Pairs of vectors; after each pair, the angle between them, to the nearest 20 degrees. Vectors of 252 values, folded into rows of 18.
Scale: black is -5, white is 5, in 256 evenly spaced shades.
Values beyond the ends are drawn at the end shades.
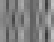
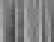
80 degrees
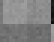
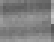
120 degrees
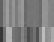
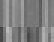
20 degrees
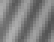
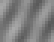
20 degrees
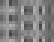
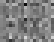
120 degrees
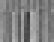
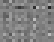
80 degrees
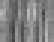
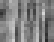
160 degrees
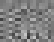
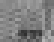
120 degrees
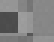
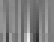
100 degrees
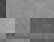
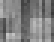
120 degrees
